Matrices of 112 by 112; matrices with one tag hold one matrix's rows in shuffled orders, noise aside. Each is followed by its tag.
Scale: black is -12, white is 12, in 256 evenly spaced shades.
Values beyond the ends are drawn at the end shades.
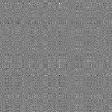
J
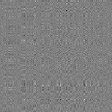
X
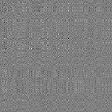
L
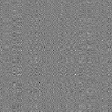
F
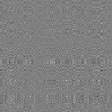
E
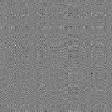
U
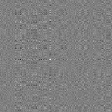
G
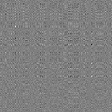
U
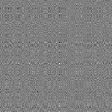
J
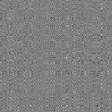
E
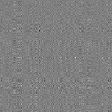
F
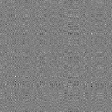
U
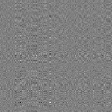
G
